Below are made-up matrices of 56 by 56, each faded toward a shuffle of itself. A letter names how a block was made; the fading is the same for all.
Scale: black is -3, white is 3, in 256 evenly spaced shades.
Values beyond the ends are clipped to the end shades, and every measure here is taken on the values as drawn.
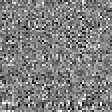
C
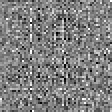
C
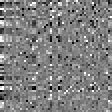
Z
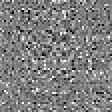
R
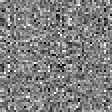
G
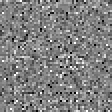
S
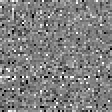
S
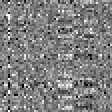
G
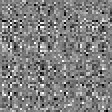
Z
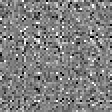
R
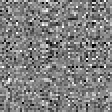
C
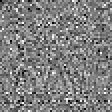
C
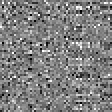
G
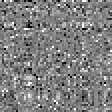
R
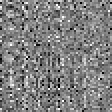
G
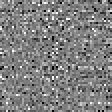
R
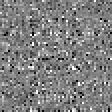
R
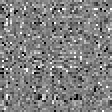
R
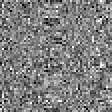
C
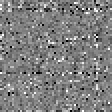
S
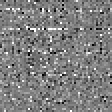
S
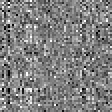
G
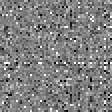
S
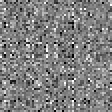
G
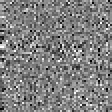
C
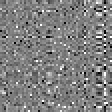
Z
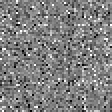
S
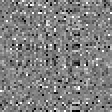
R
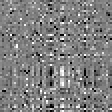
Z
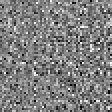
C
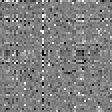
Z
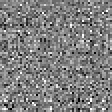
C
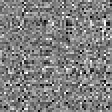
C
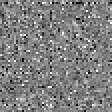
S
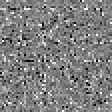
S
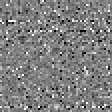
S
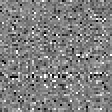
R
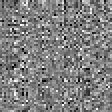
G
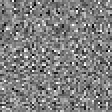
C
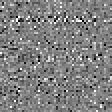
R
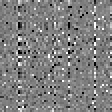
Z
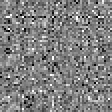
G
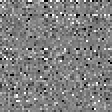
R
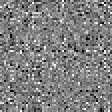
R
